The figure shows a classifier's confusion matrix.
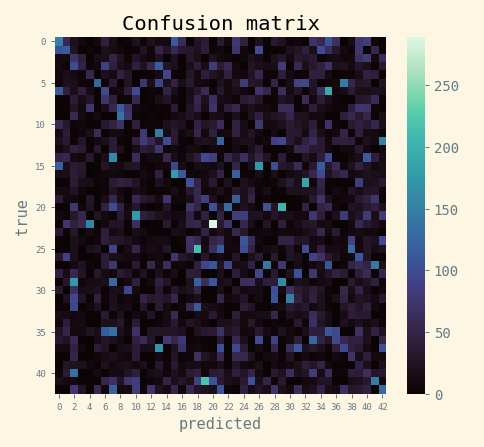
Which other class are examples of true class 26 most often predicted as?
39
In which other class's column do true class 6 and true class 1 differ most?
35
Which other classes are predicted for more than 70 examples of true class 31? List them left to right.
2, 28, 30
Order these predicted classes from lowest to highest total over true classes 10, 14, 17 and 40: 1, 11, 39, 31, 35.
11, 31, 1, 39, 35
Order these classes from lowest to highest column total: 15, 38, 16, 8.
16, 8, 38, 15
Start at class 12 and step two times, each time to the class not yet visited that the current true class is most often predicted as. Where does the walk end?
7
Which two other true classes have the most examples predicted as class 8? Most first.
9, 10
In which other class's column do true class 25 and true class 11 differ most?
18
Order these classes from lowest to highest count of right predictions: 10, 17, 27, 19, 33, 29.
10, 33, 19, 17, 27, 29
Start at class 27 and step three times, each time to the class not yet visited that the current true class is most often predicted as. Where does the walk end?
23
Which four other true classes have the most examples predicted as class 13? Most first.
37, 11, 3, 5
